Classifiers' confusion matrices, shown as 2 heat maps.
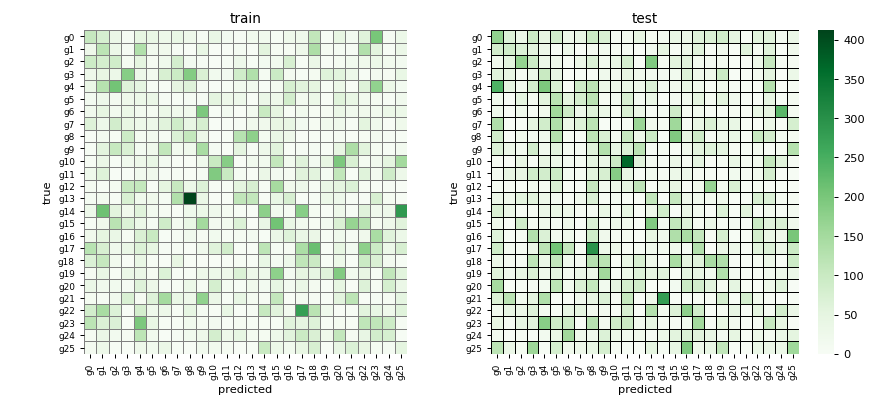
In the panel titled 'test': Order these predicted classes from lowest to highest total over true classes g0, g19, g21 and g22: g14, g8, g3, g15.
g15, g8, g3, g14
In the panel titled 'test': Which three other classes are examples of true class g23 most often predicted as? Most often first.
g4, g17, g8
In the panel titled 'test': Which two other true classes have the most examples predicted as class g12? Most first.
g7, g9
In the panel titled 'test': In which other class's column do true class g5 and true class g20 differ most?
g0
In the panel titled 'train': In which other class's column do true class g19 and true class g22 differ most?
g17
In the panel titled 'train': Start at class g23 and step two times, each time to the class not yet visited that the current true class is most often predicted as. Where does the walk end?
g2
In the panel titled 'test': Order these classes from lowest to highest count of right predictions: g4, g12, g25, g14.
g14, g12, g25, g4
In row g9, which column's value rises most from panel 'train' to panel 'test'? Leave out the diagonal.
g25
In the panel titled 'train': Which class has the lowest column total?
g19
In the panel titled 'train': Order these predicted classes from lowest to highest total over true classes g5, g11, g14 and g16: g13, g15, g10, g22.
g13, g15, g22, g10
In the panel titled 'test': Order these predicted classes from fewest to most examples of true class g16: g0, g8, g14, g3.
g14, g0, g8, g3
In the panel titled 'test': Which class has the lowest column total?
g21
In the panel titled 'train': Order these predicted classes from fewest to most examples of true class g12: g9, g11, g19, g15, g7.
g11, g19, g9, g7, g15
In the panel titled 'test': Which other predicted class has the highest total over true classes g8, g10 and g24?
g11
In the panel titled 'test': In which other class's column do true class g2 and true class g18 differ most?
g13
